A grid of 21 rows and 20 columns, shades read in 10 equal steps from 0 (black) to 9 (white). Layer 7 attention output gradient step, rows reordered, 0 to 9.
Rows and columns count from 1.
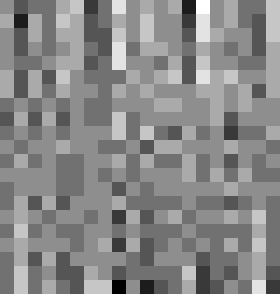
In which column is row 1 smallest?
14
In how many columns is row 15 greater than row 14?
4
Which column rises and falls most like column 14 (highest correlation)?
7
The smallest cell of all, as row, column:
21, 9
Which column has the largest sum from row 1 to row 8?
15
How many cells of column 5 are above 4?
10
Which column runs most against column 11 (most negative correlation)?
19
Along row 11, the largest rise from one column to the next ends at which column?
12
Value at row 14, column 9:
3
